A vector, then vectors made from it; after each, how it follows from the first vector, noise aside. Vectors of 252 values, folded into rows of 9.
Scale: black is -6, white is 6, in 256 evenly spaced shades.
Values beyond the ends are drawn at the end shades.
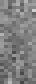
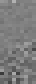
reversed, negated, partly zeroed.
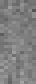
negated, shrunk.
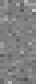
partly zeroed.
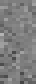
partly zeroed.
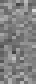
sign-scrambled.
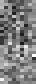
wrapped around, scaled up.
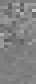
partly zeroed.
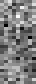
wrapped around, negated, scaled up.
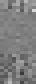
partly zeroed.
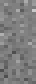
partly zeroed.
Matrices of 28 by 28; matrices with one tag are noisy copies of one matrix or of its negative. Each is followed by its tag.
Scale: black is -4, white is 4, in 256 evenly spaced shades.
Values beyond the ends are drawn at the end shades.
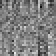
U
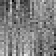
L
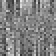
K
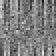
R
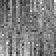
L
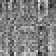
U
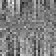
K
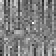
R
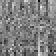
U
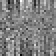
K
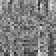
U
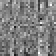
U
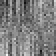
L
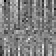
R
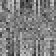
K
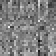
U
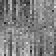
L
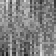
L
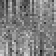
L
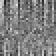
R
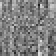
U
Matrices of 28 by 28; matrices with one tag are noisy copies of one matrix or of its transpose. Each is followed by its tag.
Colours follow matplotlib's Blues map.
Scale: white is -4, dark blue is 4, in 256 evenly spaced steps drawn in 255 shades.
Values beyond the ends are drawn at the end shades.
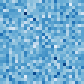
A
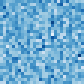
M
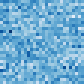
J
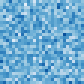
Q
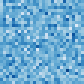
A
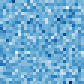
Q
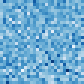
A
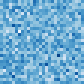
A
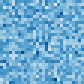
M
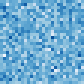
M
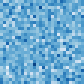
Q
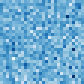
A
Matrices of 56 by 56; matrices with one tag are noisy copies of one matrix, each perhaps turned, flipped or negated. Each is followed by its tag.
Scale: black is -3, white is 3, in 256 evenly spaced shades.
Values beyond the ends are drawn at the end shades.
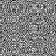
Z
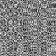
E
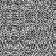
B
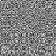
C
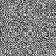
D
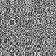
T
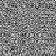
C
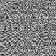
T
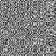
C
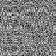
B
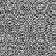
T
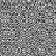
C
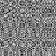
E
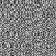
T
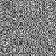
C
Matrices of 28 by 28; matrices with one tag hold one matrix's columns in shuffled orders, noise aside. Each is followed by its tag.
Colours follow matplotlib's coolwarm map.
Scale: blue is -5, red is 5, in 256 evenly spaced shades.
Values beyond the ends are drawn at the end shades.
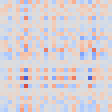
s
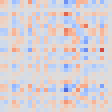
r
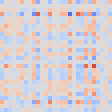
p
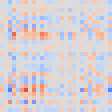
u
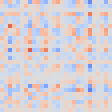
r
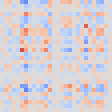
r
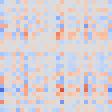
u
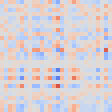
s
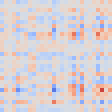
u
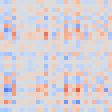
u
